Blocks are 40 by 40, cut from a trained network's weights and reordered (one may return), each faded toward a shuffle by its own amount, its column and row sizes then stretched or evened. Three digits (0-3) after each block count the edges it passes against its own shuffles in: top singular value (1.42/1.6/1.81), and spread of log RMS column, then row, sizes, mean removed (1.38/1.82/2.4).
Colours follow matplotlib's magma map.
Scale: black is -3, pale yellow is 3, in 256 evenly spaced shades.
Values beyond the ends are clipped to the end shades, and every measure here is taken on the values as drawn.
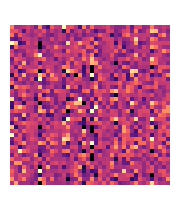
1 3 0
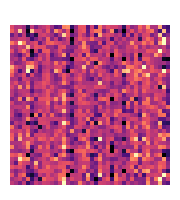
2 3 1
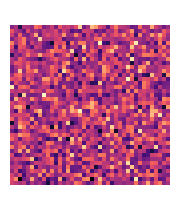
0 0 0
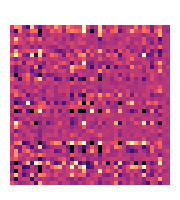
3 3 3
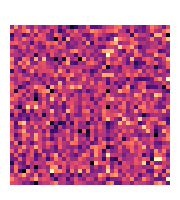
2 1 0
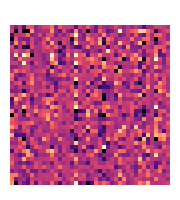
1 3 1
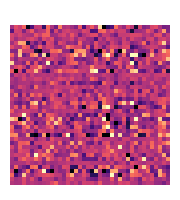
0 1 3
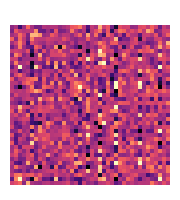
2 3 0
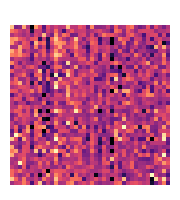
2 2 1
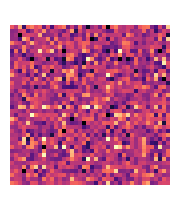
1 2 2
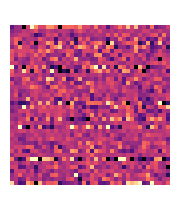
0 0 3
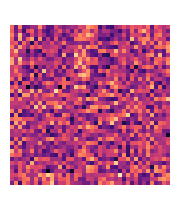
3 0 0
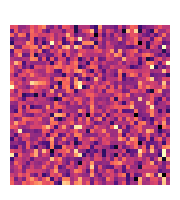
2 2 0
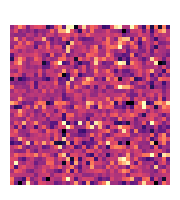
1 2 3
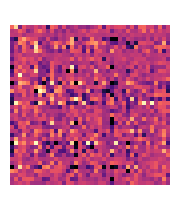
1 2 3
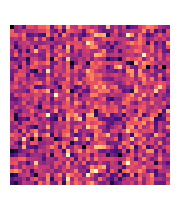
2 0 1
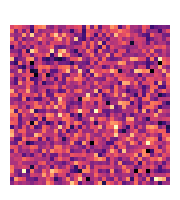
0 0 1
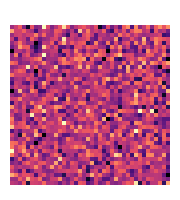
0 2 0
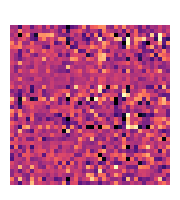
1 2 3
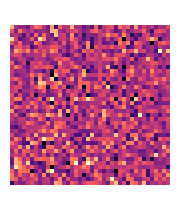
1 1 1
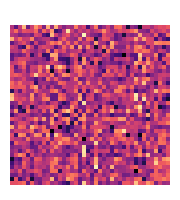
2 2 0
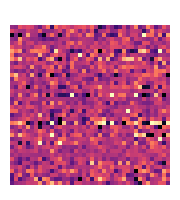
1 1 3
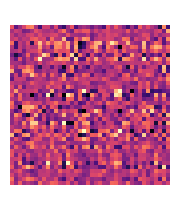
3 1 3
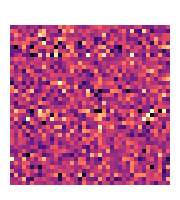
0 1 2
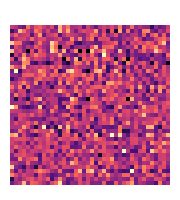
0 0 2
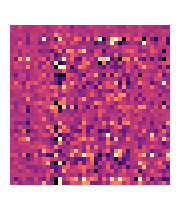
0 3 3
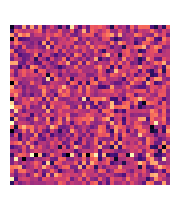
2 1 1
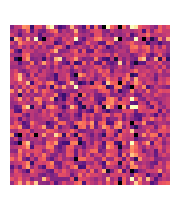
3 2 2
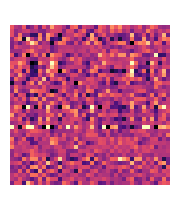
3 1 3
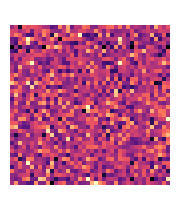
0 1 1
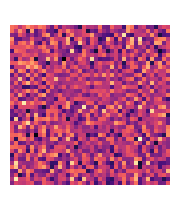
2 0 1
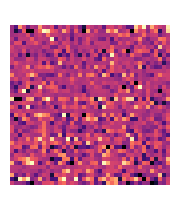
0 0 3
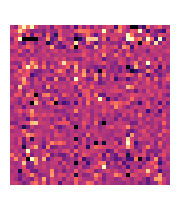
1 2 2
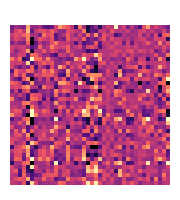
3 3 1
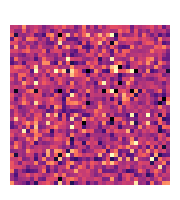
1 2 2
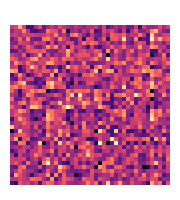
2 1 1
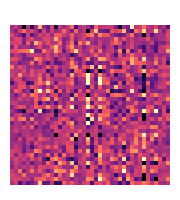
3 3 1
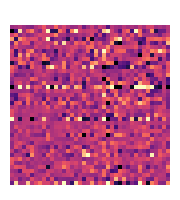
1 2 3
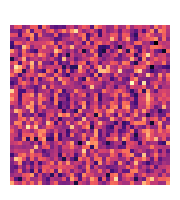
3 0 0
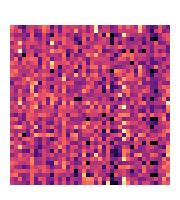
2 2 0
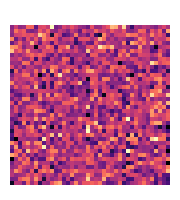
0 2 0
